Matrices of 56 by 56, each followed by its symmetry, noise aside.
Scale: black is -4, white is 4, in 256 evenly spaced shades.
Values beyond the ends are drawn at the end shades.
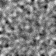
symmetric.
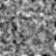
antisymmetric.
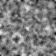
symmetric across the other diagonal.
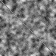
same after a half turn.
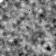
symmetric.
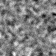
antisymmetric.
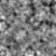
symmetric across the other diagonal.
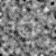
symmetric across the other diagonal.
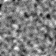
antisymmetric.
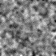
antisymmetric.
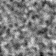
antisymmetric.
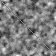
symmetric.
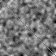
symmetric.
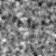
antisymmetric.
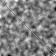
symmetric.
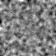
antisymmetric.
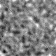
symmetric across the other diagonal.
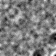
symmetric.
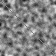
symmetric.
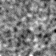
antisymmetric.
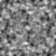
same after a half turn.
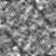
same after a half turn.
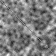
symmetric.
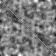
same after a half turn.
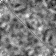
symmetric across the other diagonal.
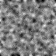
same after a half turn.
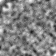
symmetric.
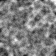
symmetric across the other diagonal.
